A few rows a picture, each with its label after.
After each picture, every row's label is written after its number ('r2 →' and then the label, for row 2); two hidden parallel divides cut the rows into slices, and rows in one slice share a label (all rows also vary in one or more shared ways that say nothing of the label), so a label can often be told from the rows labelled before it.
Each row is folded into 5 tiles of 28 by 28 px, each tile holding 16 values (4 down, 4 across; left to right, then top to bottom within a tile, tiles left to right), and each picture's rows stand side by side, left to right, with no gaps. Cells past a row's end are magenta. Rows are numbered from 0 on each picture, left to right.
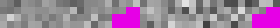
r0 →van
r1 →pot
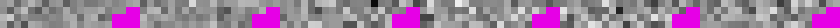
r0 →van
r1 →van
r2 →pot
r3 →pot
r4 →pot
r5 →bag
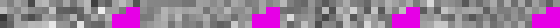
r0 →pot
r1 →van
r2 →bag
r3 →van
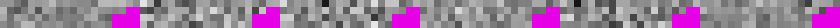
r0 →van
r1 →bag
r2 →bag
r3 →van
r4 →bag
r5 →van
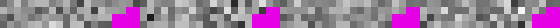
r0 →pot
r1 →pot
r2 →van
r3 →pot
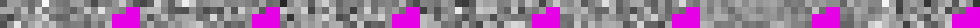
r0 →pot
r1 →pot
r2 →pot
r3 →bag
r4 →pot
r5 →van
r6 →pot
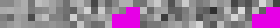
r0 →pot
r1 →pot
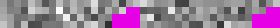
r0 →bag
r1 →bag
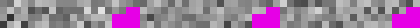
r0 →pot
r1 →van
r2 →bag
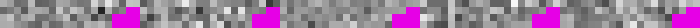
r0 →bag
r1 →pot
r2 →van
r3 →bag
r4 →bag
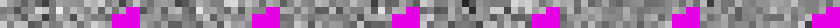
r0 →bag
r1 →bag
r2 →pot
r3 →bag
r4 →van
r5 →van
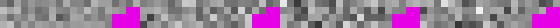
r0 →van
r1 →pot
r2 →bag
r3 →bag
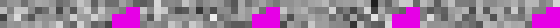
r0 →pot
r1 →pot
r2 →pot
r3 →bag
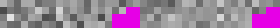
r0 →bag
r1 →van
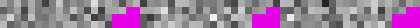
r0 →bag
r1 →pot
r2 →bag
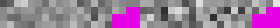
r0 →van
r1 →bag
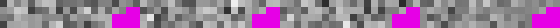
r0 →pot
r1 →bag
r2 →bag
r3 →van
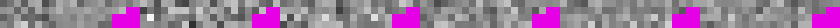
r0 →van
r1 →bag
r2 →pot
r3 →van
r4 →van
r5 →van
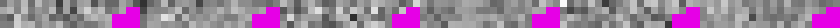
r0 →pot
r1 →van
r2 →bag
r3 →van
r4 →bag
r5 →van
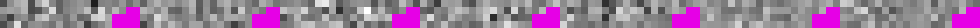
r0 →pot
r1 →pot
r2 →pot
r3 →bag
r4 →bag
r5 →van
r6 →van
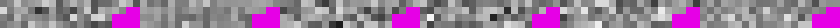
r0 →pot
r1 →van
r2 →bag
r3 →bag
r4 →pot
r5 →van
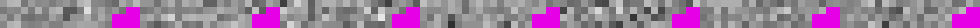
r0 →van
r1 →van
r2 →pot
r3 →van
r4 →bag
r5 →van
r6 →van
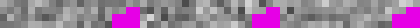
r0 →van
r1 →bag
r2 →van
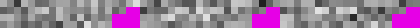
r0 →bag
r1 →bag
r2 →bag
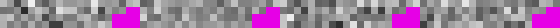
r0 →bag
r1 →van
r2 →bag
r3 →pot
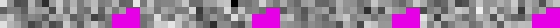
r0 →bag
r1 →pot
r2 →bag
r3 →bag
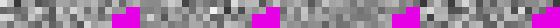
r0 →bag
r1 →bag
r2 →van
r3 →pot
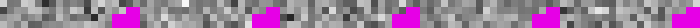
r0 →bag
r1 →pot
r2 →pot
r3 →van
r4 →bag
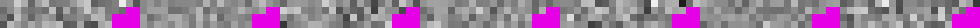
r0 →pot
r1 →van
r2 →pot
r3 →van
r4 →bag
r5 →van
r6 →pot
